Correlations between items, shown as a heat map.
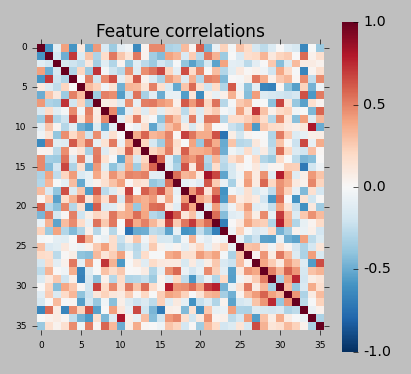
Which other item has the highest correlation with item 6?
33
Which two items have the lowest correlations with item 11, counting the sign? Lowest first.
23, 2
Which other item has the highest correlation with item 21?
16
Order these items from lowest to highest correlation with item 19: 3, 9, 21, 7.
3, 21, 7, 9
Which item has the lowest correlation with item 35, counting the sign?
10
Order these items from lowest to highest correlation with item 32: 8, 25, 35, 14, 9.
9, 14, 25, 8, 35
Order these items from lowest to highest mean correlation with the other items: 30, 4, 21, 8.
8, 4, 21, 30
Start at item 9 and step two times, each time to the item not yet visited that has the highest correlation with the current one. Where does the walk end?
1
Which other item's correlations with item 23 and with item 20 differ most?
18
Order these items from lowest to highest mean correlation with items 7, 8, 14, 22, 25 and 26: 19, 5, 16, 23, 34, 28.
23, 34, 5, 28, 16, 19
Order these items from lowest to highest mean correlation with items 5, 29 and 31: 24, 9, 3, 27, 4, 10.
24, 10, 9, 3, 4, 27
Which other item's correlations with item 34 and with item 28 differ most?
27
